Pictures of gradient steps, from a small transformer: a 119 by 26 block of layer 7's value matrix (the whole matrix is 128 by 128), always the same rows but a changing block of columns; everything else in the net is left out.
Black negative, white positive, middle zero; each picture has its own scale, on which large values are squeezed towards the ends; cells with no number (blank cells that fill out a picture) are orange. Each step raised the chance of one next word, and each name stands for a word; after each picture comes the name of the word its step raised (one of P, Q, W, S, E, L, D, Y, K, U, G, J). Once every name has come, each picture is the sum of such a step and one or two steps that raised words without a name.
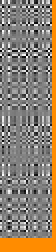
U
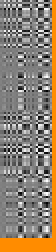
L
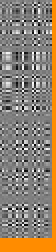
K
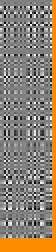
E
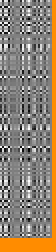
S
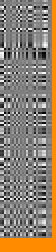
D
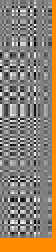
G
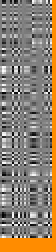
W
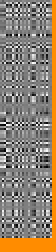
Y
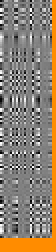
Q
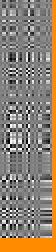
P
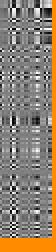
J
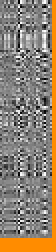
U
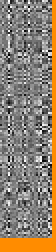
U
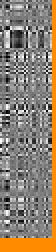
P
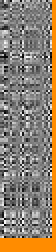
W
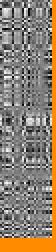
J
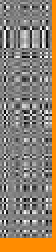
D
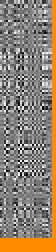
K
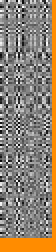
G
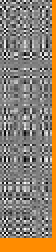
S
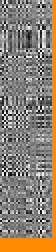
U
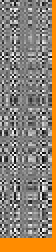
Q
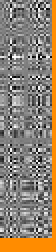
L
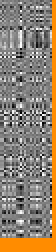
D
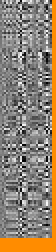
K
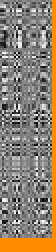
G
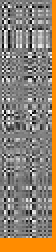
S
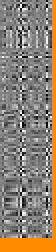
L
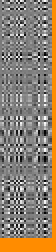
P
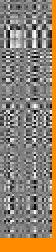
E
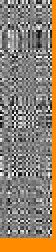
U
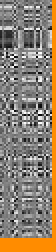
D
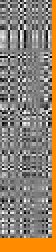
Q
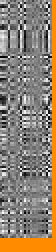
Q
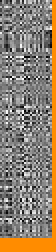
S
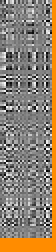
K
